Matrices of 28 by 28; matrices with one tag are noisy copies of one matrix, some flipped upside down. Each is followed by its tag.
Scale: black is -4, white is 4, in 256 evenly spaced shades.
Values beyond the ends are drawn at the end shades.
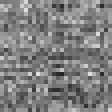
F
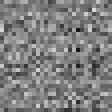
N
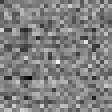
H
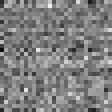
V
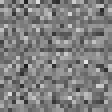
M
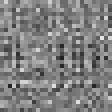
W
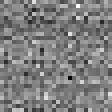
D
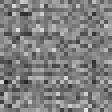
H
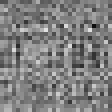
W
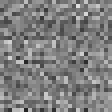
D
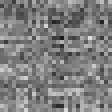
F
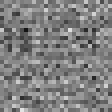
H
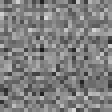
D
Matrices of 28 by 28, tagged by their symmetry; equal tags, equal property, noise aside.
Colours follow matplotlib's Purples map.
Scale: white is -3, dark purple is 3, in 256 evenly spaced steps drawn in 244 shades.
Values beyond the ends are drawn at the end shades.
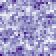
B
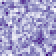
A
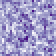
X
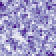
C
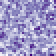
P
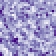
C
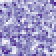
C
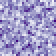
B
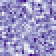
B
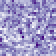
P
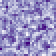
A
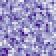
C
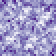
B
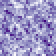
B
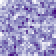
A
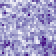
P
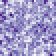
B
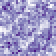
A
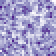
C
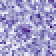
C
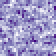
P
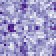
X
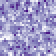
P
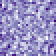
B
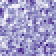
A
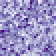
A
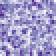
C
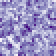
C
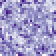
C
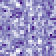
X
